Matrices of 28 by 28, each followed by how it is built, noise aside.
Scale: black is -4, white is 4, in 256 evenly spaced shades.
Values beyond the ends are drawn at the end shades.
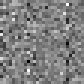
uneven columns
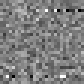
uneven rows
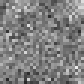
smooth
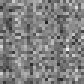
blocks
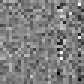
uneven columns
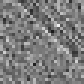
Toeplitz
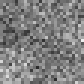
smooth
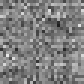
blocks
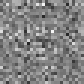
low rank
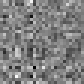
low rank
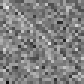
Toeplitz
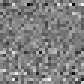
uneven rows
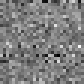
uneven rows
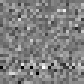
uneven rows
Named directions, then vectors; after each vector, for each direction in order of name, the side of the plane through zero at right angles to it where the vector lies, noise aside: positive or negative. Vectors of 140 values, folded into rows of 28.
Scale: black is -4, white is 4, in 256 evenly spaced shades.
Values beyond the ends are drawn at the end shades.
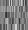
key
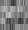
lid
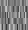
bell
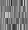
negative, negative, positive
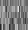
negative, positive, positive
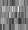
negative, positive, positive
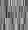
negative, positive, negative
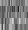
positive, negative, negative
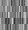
positive, negative, positive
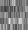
negative, negative, negative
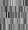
negative, positive, negative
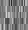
positive, negative, positive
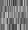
negative, negative, positive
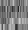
positive, negative, negative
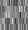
positive, negative, positive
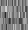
positive, positive, positive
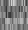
negative, positive, negative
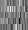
positive, positive, positive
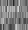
negative, positive, positive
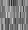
positive, negative, positive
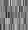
negative, positive, negative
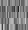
positive, negative, negative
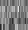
negative, positive, positive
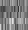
positive, negative, negative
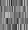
negative, negative, positive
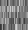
negative, positive, positive
